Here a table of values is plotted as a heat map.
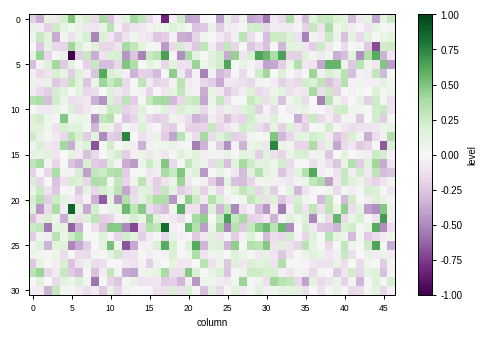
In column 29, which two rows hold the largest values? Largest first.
4, 23
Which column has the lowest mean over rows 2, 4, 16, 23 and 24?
5
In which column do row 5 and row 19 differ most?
12
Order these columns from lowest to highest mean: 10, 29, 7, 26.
7, 26, 29, 10
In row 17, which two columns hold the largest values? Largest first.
36, 19
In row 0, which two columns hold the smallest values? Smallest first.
17, 30
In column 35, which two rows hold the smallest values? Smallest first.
2, 29
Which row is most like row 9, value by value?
20
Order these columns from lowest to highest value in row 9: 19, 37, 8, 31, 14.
37, 8, 19, 14, 31
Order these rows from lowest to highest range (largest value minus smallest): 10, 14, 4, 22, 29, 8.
10, 8, 29, 22, 14, 4
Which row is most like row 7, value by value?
18
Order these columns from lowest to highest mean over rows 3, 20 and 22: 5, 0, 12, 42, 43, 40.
40, 43, 0, 42, 5, 12
